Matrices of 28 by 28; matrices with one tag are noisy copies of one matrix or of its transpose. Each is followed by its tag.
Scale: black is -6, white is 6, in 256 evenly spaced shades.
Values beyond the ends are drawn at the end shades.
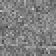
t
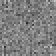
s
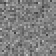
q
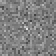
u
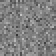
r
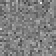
q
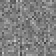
r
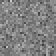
t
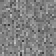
r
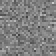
r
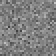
u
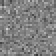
q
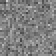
q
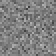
u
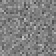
u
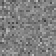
q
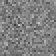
u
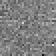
r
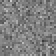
t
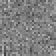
s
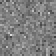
t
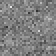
t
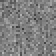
r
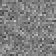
r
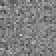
q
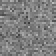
r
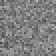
q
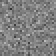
u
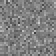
u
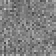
s
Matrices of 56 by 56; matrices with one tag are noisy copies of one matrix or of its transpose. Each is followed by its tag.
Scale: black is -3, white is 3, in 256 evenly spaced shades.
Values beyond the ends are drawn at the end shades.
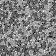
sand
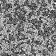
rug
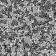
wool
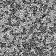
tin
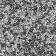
tin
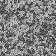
tin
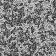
rug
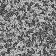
tin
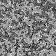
wool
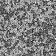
tin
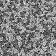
wool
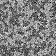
sand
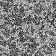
rug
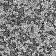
rug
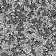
rug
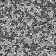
wool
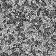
rug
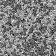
tin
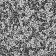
sand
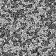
sand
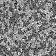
sand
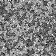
tin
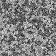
rug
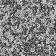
tin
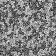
sand
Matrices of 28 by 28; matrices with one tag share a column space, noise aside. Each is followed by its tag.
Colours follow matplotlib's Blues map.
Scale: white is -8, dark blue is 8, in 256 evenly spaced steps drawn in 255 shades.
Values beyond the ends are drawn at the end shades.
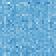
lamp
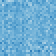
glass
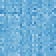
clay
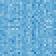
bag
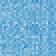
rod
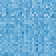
clay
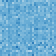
glass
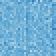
glass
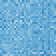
bag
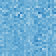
clay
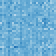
lamp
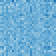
glass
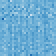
clay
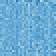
glass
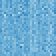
clay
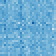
rod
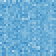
glass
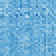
clay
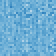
clay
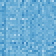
glass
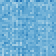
glass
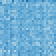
glass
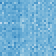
lamp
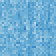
rod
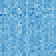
clay
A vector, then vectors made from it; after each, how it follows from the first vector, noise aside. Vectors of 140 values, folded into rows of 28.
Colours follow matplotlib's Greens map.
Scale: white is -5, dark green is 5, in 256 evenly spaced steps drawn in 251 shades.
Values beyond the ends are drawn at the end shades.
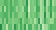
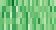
reversed, negated.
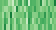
reversed.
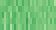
reversed, negated, shrunk.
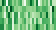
wrapped around, negated, scaled up.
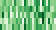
wrapped around, negated, scaled up.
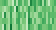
reversed.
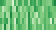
reversed.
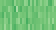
reversed, negated, shrunk.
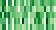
wrapped around, negated, scaled up.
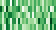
wrapped around, negated, scaled up.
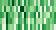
wrapped around, negated, scaled up.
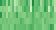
wrapped around, negated, partly zeroed.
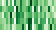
wrapped around, negated, scaled up.
